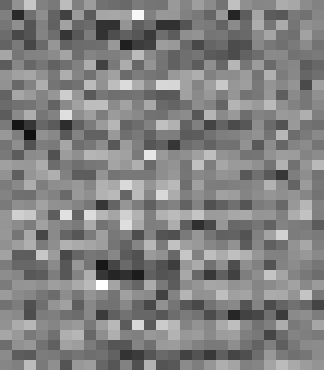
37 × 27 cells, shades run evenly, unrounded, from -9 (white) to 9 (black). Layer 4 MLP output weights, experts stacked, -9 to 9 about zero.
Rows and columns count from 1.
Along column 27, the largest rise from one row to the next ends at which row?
18
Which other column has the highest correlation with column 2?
6
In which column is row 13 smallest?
14
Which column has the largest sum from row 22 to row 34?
12
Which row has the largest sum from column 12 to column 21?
36
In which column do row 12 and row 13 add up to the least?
10
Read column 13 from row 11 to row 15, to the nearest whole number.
-3 1 0 2 3
